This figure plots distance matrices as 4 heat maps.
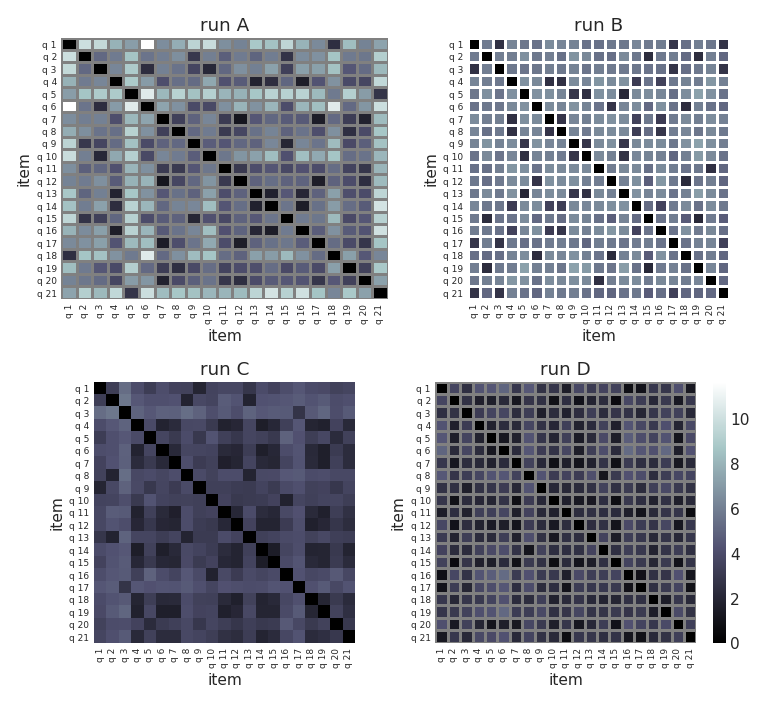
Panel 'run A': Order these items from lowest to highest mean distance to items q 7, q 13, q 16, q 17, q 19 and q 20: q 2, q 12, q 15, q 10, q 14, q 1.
q 12, q 14, q 15, q 2, q 10, q 1
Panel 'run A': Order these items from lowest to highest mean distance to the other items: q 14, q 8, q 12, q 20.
q 20, q 12, q 8, q 14
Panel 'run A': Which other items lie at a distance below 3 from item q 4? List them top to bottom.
q 13, q 14, q 16
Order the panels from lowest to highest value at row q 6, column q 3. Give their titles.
run A, run D, run C, run B
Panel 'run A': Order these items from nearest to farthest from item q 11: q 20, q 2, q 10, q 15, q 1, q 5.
q 20, q 15, q 2, q 10, q 1, q 5
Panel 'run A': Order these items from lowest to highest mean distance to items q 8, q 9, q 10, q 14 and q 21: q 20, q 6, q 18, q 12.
q 20, q 12, q 6, q 18
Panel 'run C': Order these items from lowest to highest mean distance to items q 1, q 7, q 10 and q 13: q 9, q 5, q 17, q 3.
q 9, q 5, q 17, q 3
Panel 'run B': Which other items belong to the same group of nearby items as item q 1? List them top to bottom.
q 3, q 17, q 21
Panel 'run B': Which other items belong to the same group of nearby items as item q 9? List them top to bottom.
q 5, q 10, q 13
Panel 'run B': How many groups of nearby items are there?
6
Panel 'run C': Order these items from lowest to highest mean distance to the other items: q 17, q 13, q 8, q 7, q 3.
q 7, q 13, q 8, q 17, q 3
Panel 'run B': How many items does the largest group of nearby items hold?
5
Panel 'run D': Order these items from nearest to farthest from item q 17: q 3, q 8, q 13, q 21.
q 21, q 3, q 13, q 8
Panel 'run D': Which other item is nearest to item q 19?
q 18
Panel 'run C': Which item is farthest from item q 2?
q 3
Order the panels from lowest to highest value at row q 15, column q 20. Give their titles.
run D, run C, run A, run B
